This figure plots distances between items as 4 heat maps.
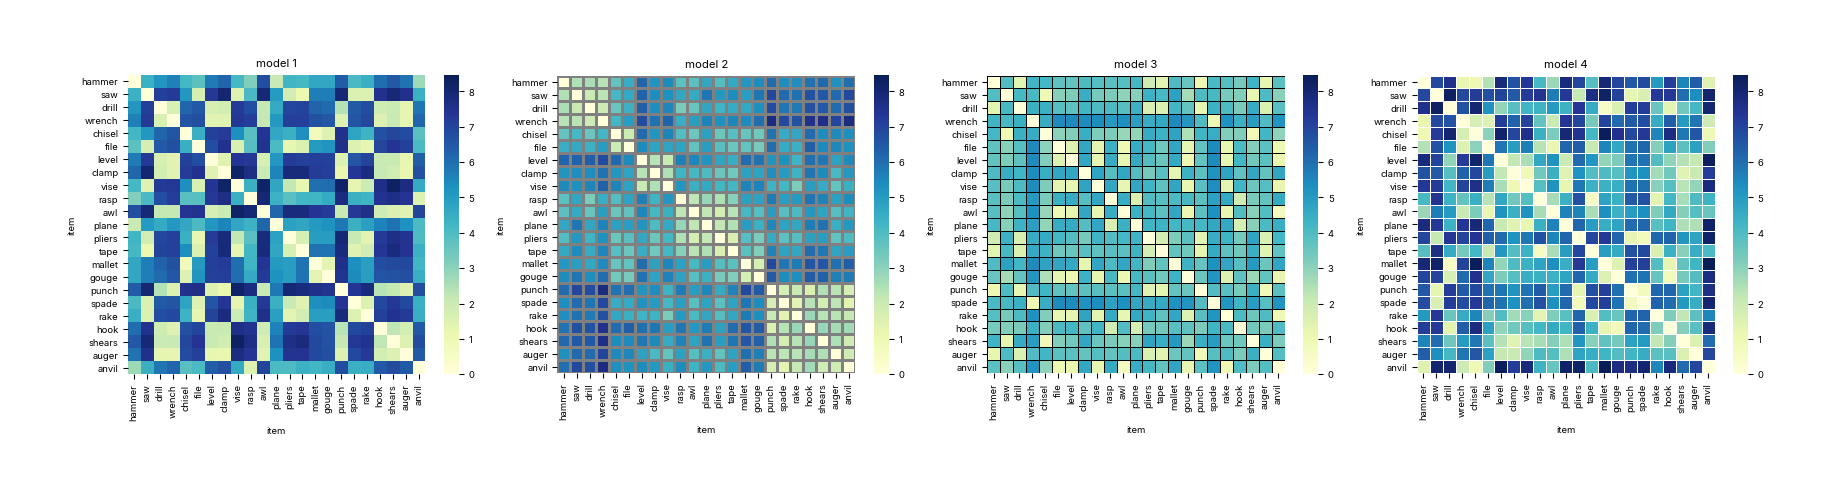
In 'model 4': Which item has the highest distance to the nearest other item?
level
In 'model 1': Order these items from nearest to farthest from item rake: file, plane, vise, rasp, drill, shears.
file, vise, rasp, plane, drill, shears
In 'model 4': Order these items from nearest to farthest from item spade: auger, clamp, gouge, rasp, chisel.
auger, clamp, gouge, rasp, chisel
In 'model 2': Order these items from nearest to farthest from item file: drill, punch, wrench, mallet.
mallet, drill, wrench, punch
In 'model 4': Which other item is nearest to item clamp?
vise
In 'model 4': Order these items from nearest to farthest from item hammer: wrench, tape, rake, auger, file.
wrench, file, tape, rake, auger
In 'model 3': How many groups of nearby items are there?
6
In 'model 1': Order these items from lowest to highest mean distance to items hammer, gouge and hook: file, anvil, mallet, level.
mallet, anvil, level, file
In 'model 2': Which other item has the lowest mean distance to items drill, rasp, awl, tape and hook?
pliers
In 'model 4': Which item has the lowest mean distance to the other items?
shears
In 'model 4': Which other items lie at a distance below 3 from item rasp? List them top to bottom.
file, awl, tape, rake, shears
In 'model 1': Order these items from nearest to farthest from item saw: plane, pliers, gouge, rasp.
pliers, rasp, plane, gouge
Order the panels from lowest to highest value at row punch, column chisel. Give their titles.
model 3, model 2, model 4, model 1
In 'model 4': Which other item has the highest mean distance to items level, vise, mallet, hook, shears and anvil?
saw
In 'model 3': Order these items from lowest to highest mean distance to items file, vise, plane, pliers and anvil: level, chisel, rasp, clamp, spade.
level, chisel, rasp, clamp, spade
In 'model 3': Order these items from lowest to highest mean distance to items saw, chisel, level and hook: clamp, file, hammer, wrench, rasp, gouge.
gouge, file, rasp, hammer, clamp, wrench
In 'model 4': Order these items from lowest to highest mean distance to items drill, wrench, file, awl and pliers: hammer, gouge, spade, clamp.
hammer, gouge, clamp, spade
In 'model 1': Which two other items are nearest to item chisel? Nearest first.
mallet, gouge
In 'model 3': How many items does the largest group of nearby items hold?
7
